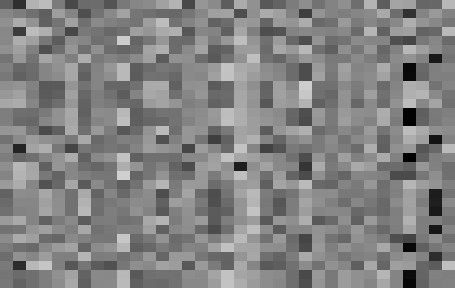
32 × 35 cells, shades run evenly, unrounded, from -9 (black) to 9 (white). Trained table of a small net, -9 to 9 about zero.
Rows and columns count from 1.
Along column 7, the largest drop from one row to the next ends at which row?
25
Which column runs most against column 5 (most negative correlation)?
13
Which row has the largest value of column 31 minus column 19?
19
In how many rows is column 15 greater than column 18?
15
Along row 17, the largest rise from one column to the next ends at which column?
3
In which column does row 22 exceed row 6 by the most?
4
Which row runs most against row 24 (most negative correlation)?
2
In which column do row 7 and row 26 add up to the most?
20
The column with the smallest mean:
34
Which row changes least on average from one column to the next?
29
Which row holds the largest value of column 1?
12
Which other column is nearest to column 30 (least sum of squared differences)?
18
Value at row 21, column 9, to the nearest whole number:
-1
